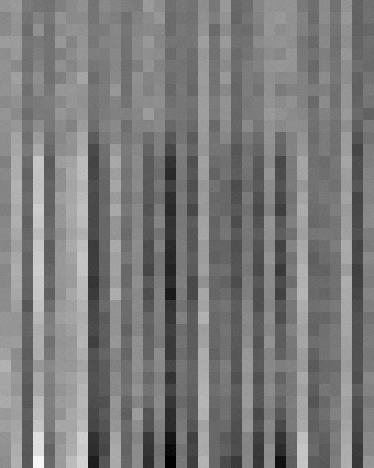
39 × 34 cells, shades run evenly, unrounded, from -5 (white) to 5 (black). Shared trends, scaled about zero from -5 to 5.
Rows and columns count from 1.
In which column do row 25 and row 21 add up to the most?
16
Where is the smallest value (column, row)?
4, 39
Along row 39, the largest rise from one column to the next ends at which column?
9
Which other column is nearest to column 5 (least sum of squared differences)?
20
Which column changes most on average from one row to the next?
26
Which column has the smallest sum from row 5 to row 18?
8
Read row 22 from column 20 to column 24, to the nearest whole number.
1 1 2 0 2
